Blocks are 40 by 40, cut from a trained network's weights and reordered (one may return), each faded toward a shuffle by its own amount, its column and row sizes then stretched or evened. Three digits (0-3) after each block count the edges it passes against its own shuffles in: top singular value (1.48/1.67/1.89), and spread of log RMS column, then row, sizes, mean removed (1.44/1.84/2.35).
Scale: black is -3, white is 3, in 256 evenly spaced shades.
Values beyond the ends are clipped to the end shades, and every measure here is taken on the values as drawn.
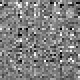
1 2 2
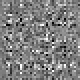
2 3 2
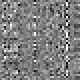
3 3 0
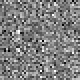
1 1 1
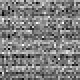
3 1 1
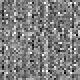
1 2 0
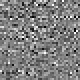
2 1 3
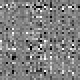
2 3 3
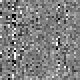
0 3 0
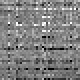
3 2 3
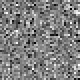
1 2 1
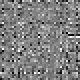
0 3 2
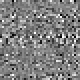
2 1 3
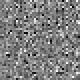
0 3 0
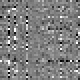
2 3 2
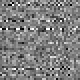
2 0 3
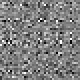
3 2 3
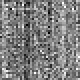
2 1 0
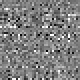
0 1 3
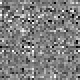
0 1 3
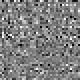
0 1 3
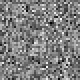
1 0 0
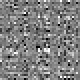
1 3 0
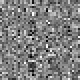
2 3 0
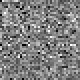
1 1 2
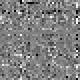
0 2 3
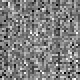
0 0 0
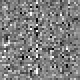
0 2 1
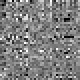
2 2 3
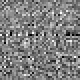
1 0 2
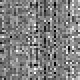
2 3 0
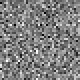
0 0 0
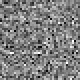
1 0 1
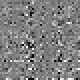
1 3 3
